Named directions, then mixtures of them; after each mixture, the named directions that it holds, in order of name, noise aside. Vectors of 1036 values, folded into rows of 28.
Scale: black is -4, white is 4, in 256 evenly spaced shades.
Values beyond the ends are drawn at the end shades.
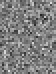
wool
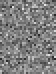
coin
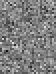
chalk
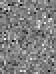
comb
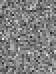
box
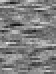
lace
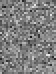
box, coin.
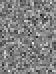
wool.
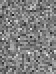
box.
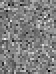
box, comb, wool.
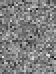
box, coin, comb.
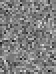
coin, comb, wool.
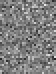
coin.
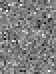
comb.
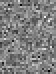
comb, lace, wool.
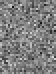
coin, comb, wool.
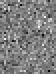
comb.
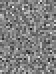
box, coin.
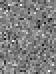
comb.
